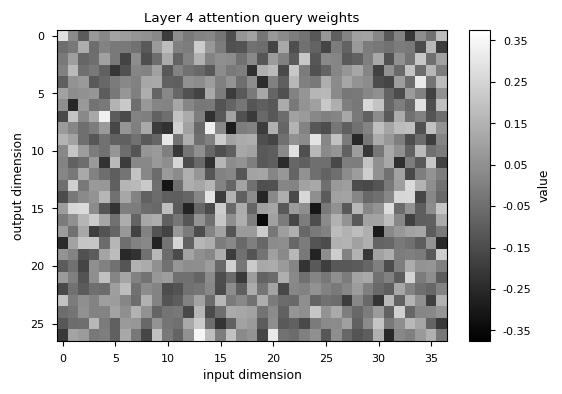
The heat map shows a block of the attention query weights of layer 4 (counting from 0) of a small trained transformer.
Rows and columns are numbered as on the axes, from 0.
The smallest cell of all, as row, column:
16, 19
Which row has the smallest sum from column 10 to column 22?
5
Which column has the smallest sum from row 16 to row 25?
10
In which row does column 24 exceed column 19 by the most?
9
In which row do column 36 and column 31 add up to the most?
15
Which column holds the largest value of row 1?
13
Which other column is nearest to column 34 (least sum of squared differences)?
25
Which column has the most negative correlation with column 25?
35
